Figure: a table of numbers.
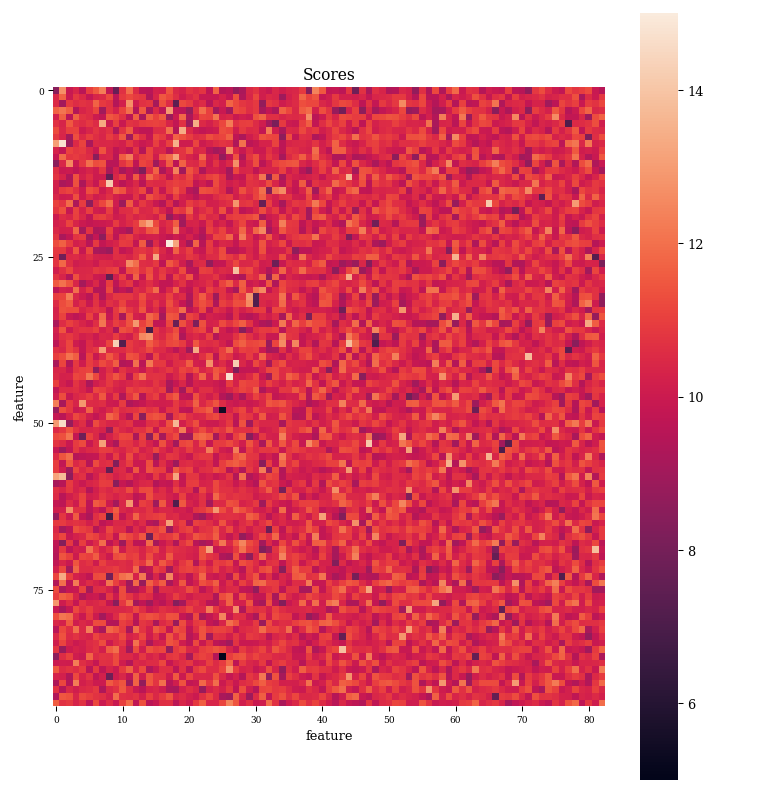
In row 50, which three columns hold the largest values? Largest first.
1, 18, 0
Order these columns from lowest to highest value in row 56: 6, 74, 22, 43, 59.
74, 22, 6, 43, 59
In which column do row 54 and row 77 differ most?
67
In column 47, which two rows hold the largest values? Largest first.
53, 75
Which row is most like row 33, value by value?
82
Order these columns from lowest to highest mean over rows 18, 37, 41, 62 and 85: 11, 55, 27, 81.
55, 11, 81, 27
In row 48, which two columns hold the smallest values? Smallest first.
25, 63
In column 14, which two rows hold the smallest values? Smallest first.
36, 67
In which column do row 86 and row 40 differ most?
71
